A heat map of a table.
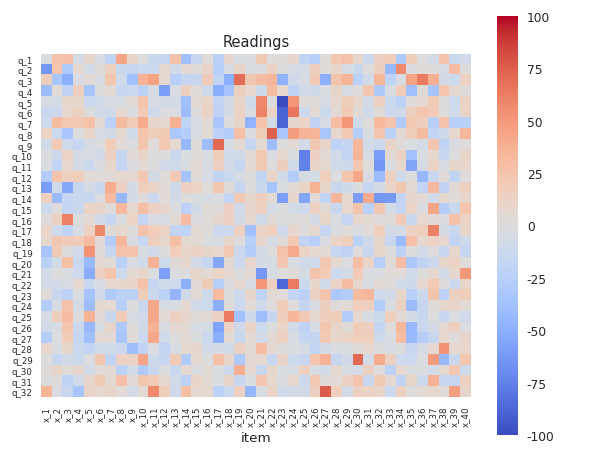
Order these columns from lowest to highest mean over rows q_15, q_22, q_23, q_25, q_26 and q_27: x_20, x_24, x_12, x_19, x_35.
x_35, x_19, x_12, x_20, x_24
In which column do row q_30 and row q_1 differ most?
x_8
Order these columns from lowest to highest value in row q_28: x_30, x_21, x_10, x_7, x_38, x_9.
x_9, x_10, x_7, x_30, x_21, x_38
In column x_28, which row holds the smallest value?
q_23
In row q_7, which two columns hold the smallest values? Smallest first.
x_23, x_20
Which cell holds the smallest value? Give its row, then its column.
q_5, x_23
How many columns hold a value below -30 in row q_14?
7
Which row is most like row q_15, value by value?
q_31
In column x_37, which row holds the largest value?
q_17
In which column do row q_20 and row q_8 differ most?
x_22
